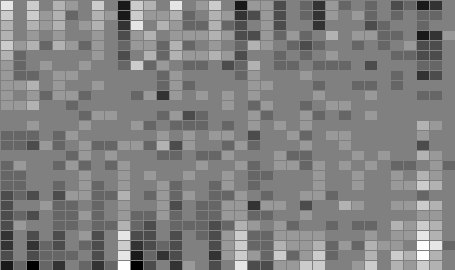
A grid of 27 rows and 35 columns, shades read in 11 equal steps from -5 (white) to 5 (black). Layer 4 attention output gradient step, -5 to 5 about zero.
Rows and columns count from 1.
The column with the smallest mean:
33
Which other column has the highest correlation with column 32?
31
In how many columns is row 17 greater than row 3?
17
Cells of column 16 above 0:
9
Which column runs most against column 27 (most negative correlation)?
20
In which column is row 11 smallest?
3
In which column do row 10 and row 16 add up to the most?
13
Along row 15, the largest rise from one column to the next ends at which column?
14
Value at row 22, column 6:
1
